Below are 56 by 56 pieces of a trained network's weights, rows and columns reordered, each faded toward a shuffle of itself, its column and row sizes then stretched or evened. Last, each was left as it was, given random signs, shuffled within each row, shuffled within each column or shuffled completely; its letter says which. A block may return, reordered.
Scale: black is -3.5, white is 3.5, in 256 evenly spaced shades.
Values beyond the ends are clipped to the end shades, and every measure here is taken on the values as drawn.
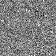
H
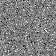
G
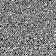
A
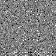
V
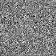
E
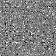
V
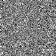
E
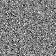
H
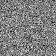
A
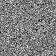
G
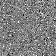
H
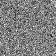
G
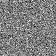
G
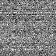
V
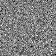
H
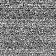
A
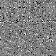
V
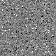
H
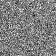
G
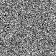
G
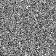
H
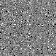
E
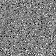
A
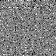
A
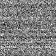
V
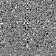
E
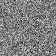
G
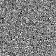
A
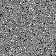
G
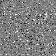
A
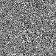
E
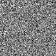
E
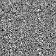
V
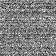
A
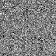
V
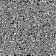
A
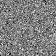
G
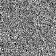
H
